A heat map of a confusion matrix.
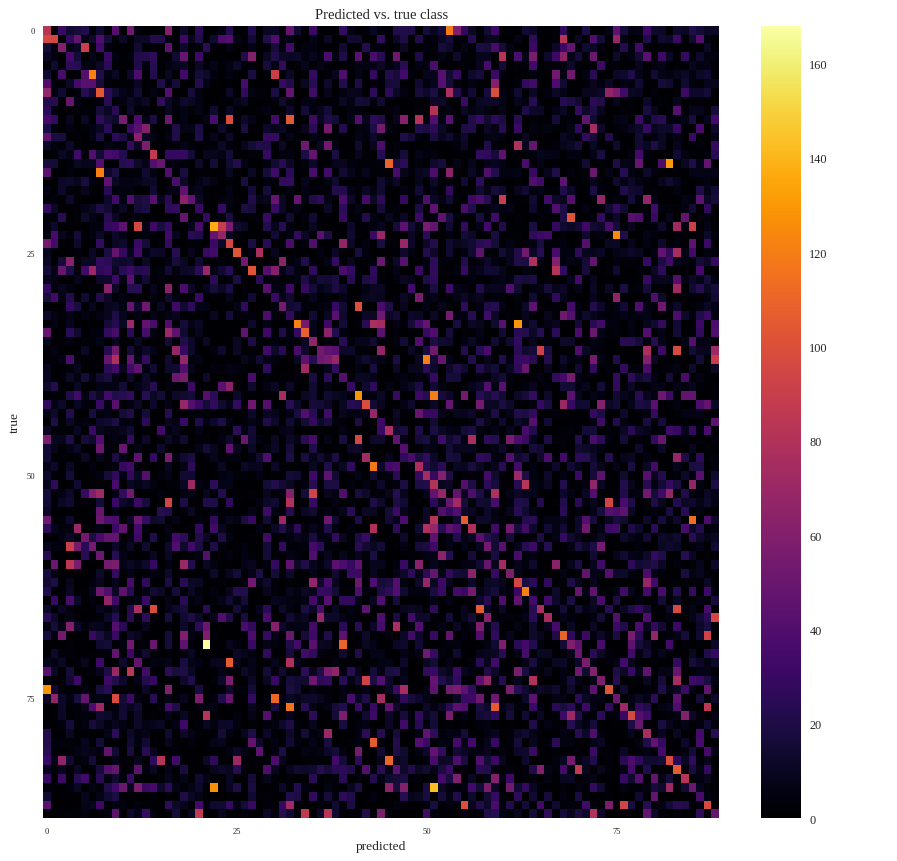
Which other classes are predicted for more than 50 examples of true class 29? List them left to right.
8, 16, 83
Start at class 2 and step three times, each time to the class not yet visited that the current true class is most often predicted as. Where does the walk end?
59
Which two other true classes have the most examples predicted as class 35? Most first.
52, 62
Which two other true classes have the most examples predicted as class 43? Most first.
49, 80
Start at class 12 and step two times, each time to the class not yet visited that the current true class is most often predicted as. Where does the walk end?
53
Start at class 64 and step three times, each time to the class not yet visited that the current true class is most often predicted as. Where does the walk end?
60
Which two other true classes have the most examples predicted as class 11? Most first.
72, 33
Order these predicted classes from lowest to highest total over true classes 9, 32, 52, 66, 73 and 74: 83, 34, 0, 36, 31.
31, 34, 36, 83, 0
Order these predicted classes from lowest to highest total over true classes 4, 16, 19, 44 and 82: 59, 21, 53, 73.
21, 59, 53, 73
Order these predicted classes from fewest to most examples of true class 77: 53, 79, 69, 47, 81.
81, 47, 79, 53, 69
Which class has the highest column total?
51
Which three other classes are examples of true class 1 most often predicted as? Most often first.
0, 68, 75
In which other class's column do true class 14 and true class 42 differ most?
68
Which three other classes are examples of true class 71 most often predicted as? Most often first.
24, 32, 12
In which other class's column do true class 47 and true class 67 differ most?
46
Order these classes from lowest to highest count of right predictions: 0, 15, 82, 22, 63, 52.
15, 52, 0, 82, 63, 22
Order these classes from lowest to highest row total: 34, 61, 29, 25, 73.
61, 29, 25, 34, 73
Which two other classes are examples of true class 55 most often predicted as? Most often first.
85, 51
